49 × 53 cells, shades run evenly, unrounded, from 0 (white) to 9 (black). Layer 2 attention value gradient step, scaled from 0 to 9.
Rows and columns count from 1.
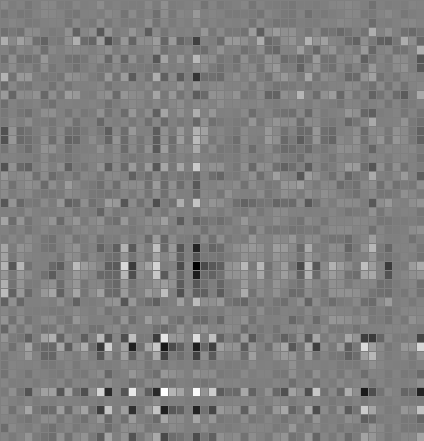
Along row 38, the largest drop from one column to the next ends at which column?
21
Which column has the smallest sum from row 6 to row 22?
25
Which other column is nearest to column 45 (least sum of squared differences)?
6
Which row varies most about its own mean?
44
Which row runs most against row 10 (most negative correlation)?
9
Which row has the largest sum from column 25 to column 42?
39
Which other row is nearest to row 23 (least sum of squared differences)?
34
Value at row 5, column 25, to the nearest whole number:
7
